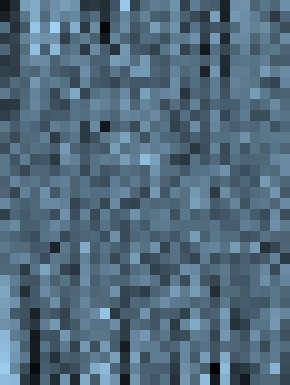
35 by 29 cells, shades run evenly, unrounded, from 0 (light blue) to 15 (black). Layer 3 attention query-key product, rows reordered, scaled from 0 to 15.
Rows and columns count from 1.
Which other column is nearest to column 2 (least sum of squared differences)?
21
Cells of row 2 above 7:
17
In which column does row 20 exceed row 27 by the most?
1
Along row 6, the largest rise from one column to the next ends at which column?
23
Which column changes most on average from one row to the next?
6
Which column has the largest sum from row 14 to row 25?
8
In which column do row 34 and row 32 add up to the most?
4
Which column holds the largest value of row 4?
11
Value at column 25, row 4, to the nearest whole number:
5
